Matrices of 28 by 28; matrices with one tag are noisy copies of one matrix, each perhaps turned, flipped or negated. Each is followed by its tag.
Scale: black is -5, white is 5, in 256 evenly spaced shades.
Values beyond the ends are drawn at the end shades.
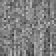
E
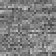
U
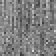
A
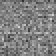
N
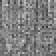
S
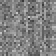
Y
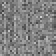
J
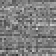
S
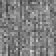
S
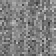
Y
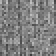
S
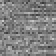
A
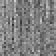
A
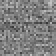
N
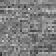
U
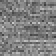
A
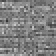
S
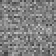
N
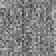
N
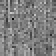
U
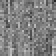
U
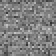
N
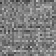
J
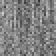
A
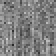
A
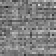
S
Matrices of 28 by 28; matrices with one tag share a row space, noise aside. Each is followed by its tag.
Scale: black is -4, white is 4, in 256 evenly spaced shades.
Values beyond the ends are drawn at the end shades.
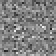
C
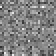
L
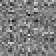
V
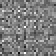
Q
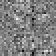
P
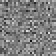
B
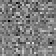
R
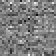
V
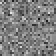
L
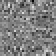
P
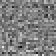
V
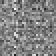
C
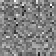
C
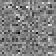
R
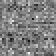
V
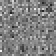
L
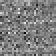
Q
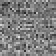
Q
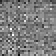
Q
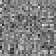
L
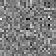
B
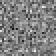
L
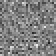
L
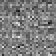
R
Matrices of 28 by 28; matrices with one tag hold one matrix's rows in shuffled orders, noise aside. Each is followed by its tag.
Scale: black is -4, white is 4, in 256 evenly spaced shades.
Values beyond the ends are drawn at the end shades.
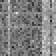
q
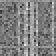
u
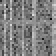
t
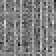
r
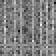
r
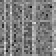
t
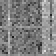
q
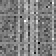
u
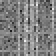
u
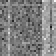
q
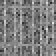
r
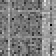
q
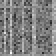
t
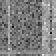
q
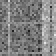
q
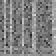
t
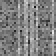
u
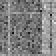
q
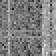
q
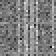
u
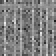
r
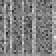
t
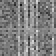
u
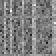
t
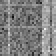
q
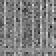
r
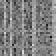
t
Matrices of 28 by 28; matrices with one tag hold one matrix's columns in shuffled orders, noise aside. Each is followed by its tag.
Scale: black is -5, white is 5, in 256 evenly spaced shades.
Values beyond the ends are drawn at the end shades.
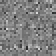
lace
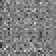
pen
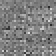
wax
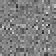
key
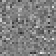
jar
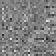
wax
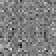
pen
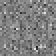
lace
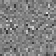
key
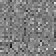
pen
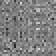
pen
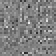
jar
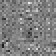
pen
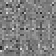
lace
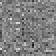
pen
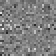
key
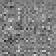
wax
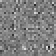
lace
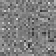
pen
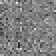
pen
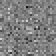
wax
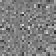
key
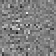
key
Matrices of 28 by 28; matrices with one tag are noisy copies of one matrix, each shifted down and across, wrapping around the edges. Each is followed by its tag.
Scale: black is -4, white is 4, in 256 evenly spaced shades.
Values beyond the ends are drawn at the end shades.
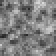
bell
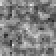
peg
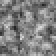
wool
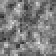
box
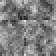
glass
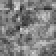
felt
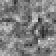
felt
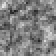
bell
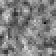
box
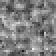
peg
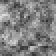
bell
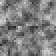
bell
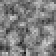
wool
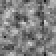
wool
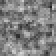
peg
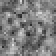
box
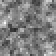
bell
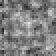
peg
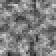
wool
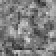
glass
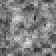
bell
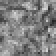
felt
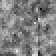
felt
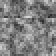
glass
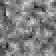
wool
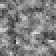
wool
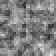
peg
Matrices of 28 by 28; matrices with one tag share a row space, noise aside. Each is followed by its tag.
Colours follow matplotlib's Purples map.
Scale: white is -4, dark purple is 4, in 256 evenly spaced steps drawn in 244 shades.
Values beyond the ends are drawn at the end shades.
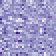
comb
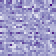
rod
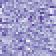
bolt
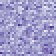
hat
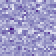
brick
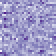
bolt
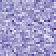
brick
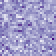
comb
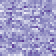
rod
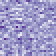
comb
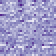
hat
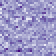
comb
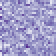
bolt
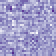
rod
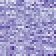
hat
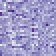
rod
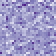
brick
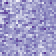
comb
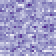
hat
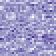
hat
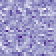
comb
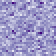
brick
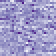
hat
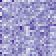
bolt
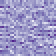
hat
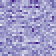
rod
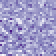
comb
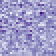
comb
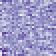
bolt
